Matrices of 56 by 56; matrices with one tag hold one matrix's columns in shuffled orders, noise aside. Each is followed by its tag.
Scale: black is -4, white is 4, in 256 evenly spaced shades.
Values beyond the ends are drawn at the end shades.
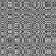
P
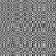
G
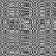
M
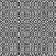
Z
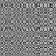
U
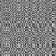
G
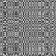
Z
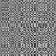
G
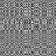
M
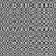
U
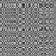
U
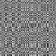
G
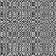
Z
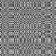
P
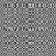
U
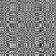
G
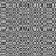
U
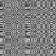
P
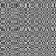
U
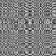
M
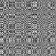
P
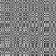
G
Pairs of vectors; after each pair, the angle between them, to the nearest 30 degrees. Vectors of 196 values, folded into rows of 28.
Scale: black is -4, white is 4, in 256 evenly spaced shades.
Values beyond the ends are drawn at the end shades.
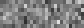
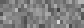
30 degrees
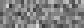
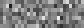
30 degrees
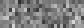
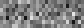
120 degrees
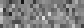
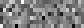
150 degrees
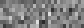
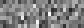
30 degrees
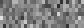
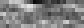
90 degrees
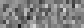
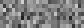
90 degrees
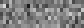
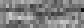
120 degrees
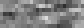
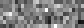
120 degrees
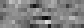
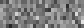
90 degrees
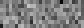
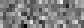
120 degrees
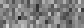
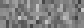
150 degrees
